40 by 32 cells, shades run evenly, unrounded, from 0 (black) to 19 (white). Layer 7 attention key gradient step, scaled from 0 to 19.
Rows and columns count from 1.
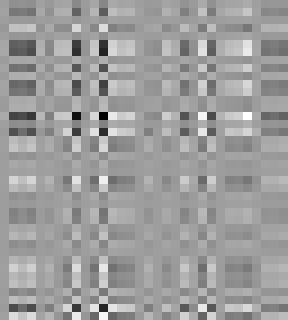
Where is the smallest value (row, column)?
15, 12
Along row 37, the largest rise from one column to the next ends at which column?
13
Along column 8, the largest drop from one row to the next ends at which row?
40
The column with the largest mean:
28
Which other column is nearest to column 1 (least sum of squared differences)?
16
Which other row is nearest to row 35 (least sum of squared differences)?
24
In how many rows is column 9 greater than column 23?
19
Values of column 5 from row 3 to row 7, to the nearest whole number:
12 11 12 13 13
